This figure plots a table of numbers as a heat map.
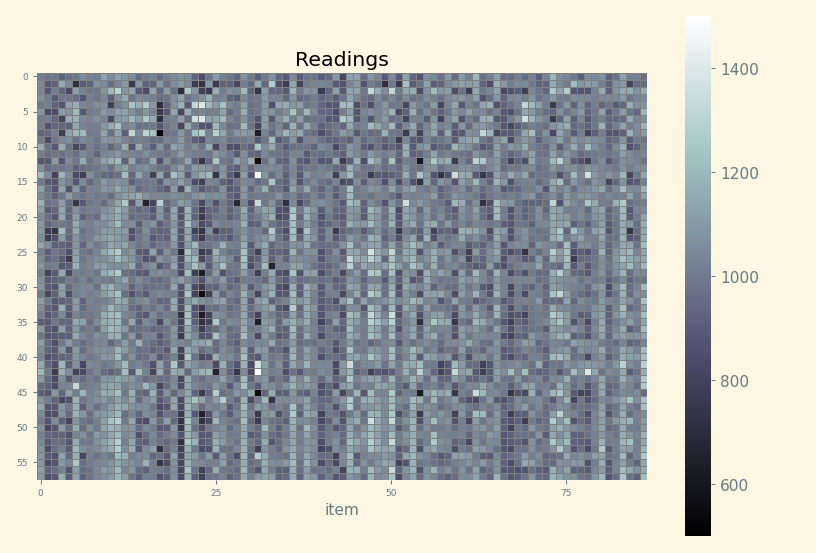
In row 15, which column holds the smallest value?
54
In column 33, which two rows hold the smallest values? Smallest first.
27, 46
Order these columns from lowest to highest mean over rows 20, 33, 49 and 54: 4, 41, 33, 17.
4, 41, 17, 33
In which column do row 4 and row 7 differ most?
23
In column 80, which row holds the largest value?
53
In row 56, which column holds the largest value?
50
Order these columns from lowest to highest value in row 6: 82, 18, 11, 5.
82, 18, 11, 5
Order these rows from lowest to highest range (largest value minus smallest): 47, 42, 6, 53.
47, 53, 6, 42
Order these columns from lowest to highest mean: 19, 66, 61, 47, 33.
66, 61, 33, 19, 47
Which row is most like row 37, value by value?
7
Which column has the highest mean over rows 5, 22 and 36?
36
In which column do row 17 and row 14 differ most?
31
